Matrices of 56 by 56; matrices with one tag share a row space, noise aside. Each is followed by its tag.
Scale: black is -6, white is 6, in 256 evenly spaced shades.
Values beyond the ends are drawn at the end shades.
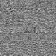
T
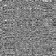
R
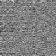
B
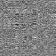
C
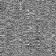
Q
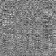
R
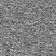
T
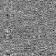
T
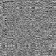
R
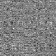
T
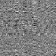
C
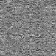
Q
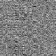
C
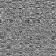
Q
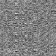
C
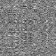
C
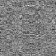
Q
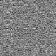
T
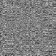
R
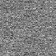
T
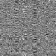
C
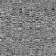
Q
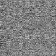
Q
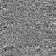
R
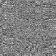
R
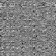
B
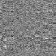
R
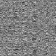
C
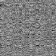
Q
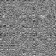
B
